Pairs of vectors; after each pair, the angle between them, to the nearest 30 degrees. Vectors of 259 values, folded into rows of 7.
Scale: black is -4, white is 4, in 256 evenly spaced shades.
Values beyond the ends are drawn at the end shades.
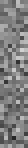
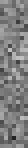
30 degrees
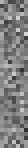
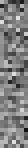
30 degrees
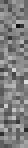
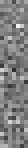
150 degrees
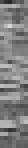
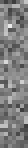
60 degrees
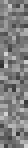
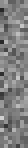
90 degrees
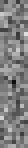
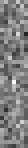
150 degrees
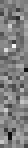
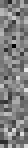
120 degrees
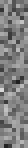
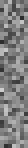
30 degrees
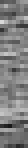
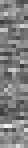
150 degrees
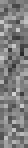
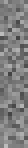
60 degrees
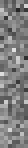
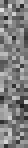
60 degrees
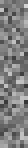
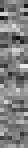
120 degrees
